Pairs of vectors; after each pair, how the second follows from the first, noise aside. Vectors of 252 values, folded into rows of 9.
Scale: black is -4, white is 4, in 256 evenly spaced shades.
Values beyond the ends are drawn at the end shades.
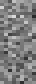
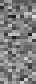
negated.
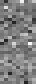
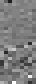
reversed, partly zeroed.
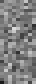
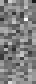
reversed.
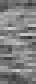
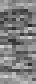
negated.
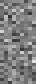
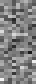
sign-scrambled.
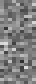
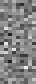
sign-scrambled.
